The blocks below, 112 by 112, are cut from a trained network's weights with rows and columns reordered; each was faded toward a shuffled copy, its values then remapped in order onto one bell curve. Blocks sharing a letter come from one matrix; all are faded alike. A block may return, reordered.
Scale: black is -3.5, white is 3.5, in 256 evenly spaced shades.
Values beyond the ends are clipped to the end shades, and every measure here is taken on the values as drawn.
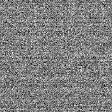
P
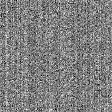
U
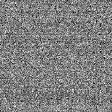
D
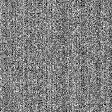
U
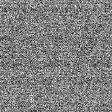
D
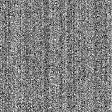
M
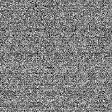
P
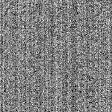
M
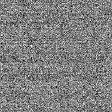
D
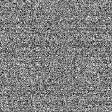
D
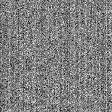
U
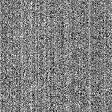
M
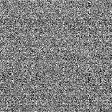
D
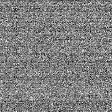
P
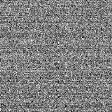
P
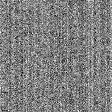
U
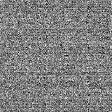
P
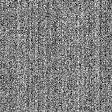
U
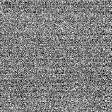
P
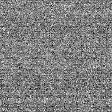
P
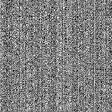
M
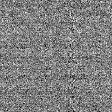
D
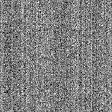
U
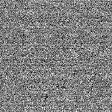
D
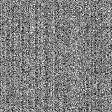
U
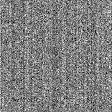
U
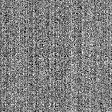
M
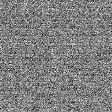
D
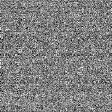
D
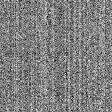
M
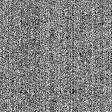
U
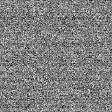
D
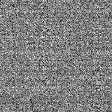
D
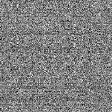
D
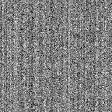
M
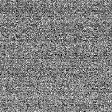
P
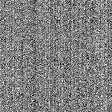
U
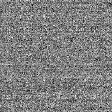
D
